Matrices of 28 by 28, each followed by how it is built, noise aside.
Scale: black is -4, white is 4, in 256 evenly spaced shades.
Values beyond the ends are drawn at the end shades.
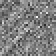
Hankel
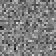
noise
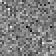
diagonal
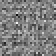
blocks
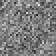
Hankel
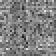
blocks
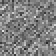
Hankel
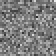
noise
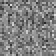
blocks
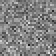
Toeplitz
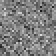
Toeplitz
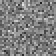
noise
